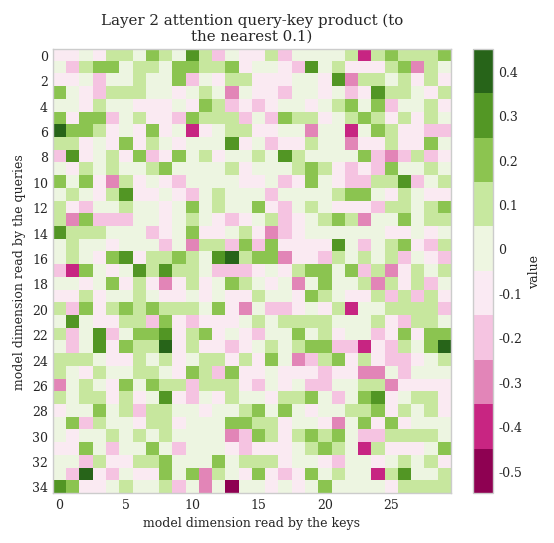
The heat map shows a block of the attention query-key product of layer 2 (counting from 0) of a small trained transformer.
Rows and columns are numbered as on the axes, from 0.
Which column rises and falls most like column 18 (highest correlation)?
8
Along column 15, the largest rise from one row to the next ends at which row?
16
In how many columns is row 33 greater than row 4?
9
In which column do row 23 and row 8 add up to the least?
25
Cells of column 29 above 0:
13
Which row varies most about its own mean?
23
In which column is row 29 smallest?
21
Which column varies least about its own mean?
27
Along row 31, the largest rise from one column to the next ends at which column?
24
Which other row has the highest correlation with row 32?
29
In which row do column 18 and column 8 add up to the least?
18
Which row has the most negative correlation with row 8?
10
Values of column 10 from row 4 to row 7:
-0.1 0.2 -0.4 0
